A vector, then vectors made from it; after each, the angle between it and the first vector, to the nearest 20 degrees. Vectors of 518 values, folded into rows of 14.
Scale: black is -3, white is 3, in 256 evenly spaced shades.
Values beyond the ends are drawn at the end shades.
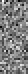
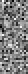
40 degrees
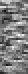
80 degrees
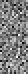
80 degrees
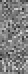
80 degrees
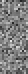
40 degrees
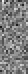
20 degrees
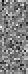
160 degrees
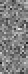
100 degrees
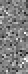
100 degrees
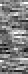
100 degrees
